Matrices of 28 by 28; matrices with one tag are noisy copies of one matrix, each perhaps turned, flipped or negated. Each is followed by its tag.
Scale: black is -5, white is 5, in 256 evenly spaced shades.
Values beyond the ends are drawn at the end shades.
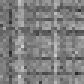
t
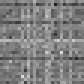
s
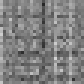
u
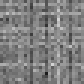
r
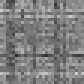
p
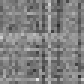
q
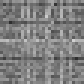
s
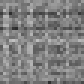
u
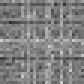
s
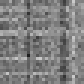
t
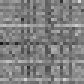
s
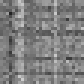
t
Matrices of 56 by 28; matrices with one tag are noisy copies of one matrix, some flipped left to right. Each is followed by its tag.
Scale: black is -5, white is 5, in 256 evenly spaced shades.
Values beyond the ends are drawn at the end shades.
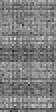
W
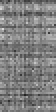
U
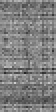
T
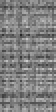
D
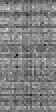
U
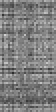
T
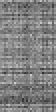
T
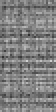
D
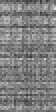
U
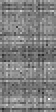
W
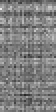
U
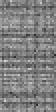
D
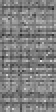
D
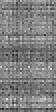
W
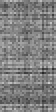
T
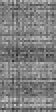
W
